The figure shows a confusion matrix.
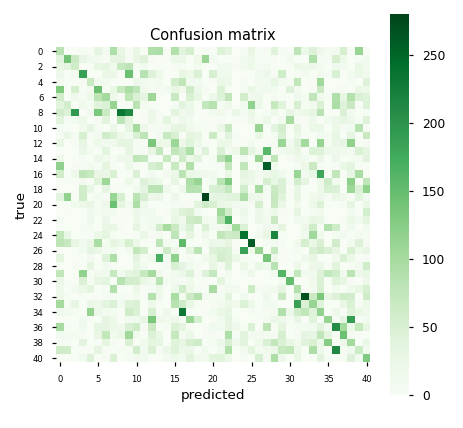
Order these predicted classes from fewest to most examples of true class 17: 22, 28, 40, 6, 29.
28, 29, 40, 6, 22
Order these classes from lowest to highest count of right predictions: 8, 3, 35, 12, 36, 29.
35, 12, 29, 3, 36, 8
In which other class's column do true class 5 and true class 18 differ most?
0
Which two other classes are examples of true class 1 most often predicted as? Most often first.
19, 33
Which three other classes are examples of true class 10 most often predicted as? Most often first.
26, 39, 22
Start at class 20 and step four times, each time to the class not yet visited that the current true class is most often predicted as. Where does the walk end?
34
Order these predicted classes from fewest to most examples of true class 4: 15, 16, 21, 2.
2, 21, 15, 16
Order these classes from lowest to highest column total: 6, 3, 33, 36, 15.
3, 6, 33, 36, 15
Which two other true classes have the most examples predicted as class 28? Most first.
24, 40
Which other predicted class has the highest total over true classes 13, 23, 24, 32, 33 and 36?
15
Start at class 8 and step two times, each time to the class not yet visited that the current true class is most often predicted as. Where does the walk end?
30
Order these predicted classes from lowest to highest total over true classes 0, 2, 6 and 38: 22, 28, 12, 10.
10, 28, 22, 12
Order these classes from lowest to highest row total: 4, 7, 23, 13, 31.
4, 31, 23, 13, 7
